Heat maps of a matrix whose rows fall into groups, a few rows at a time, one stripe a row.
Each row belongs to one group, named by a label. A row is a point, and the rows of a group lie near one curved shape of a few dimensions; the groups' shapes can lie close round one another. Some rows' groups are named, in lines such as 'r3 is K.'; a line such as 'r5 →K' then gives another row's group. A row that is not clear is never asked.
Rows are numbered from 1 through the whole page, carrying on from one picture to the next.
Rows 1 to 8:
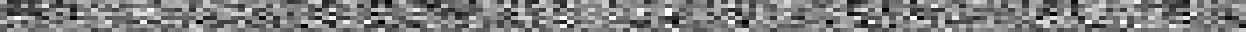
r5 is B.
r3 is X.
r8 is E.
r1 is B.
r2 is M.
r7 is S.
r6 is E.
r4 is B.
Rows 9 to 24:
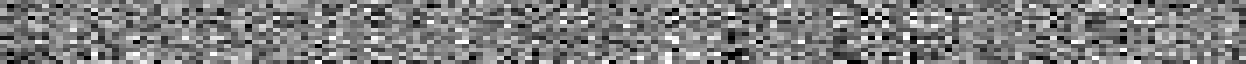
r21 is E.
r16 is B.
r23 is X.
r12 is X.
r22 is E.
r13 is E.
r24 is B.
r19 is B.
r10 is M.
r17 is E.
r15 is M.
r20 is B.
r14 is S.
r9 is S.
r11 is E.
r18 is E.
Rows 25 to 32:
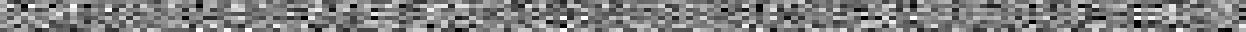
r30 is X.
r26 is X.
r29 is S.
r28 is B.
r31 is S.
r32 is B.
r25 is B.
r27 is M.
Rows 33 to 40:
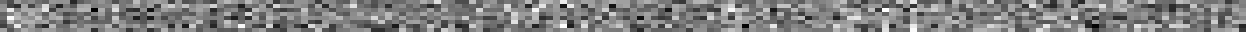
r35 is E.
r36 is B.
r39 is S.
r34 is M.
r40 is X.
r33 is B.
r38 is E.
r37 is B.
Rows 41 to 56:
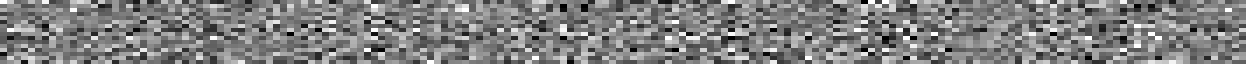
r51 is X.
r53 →E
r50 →E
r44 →E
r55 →E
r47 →S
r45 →E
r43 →B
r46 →E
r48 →B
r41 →E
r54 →E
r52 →X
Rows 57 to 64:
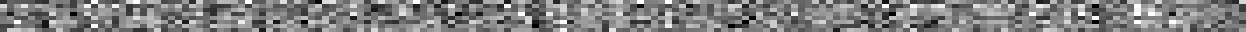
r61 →X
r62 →S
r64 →B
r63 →E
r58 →X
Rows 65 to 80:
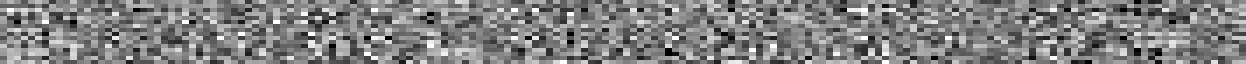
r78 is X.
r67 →B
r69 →B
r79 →S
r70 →S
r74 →E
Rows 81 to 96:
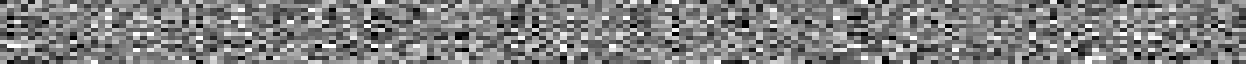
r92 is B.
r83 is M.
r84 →X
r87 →E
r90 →X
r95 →S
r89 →B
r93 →B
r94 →X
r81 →E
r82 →X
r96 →E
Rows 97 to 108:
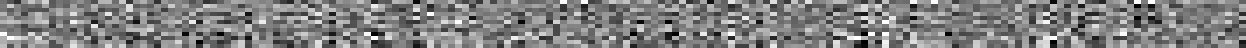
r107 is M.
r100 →M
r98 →S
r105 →E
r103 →X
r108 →M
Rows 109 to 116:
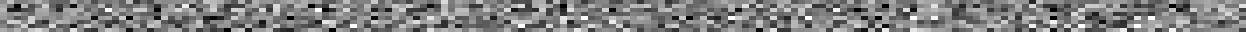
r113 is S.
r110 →S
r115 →X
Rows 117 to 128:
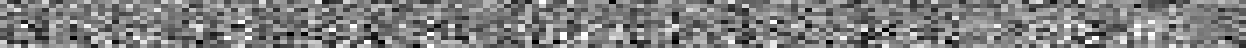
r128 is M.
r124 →X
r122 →M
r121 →B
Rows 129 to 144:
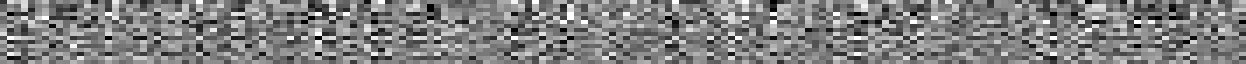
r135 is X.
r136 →E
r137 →M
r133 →M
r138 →B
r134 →S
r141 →E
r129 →E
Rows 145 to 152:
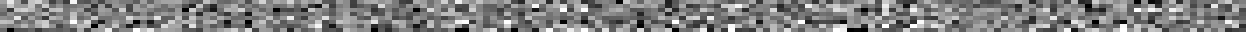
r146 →E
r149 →S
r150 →B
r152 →B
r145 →X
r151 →X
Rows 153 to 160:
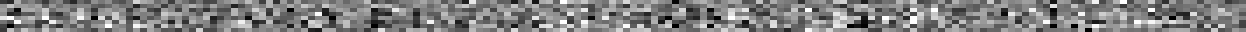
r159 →B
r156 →M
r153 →B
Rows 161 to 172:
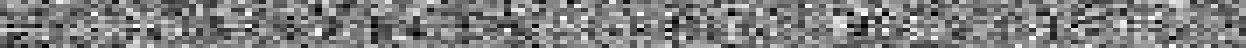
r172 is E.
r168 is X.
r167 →B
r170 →S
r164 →X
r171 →B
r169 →M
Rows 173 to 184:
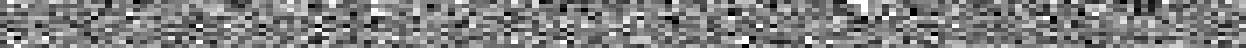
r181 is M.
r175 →S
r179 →B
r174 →M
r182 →S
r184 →S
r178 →B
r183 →E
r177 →X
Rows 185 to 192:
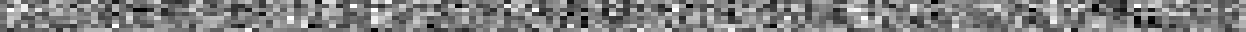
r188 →M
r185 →M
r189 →S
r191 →M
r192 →B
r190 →S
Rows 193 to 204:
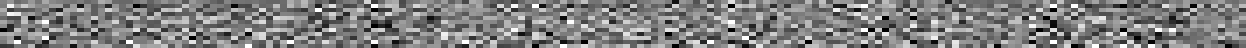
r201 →X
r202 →S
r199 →S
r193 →E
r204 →B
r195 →M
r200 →E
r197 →M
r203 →S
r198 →M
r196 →B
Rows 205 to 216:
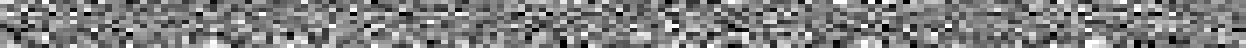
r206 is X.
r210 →M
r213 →S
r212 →E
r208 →X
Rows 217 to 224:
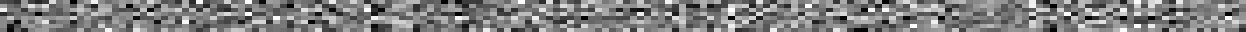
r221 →B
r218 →S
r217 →X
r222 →S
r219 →E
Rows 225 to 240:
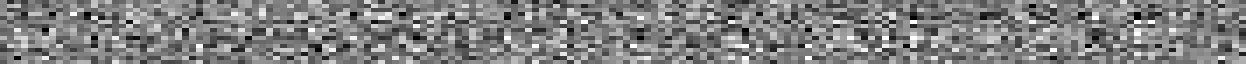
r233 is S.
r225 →E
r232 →S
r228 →X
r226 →S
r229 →X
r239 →S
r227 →B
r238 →S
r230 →S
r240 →E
